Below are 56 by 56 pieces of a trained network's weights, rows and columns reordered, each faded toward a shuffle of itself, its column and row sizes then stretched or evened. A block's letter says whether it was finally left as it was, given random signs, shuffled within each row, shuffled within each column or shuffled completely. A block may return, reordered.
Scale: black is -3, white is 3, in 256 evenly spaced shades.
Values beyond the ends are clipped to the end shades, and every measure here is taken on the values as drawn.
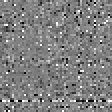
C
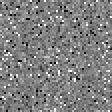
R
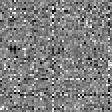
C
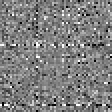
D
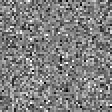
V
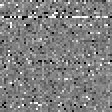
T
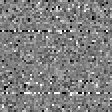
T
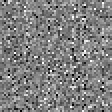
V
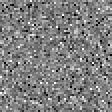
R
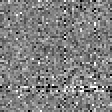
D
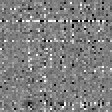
C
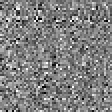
C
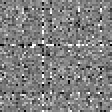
D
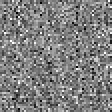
V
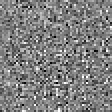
C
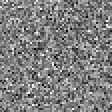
R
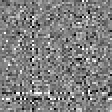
C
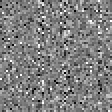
V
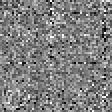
D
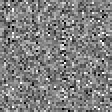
V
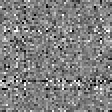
D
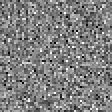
R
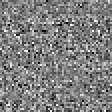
T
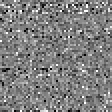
T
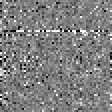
D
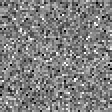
R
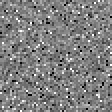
R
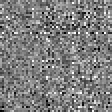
D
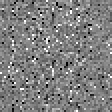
V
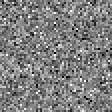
R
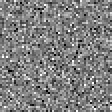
R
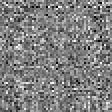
C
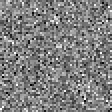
R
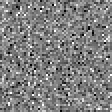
R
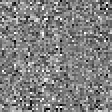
D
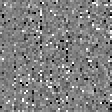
V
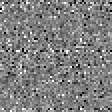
T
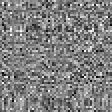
C
